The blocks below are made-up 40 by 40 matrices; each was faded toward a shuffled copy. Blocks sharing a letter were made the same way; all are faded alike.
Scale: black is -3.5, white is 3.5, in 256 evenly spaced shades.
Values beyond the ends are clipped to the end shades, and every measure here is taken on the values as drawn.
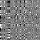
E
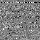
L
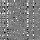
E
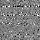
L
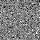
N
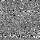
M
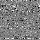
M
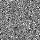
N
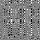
E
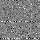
M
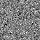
N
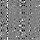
E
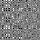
E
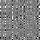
E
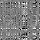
E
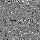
M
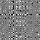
E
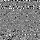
L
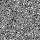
N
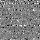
M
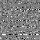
L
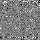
M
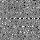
M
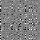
E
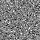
N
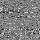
L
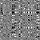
E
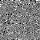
M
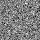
N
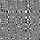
E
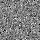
N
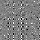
E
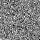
N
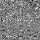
M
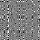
E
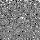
M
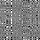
E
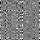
E
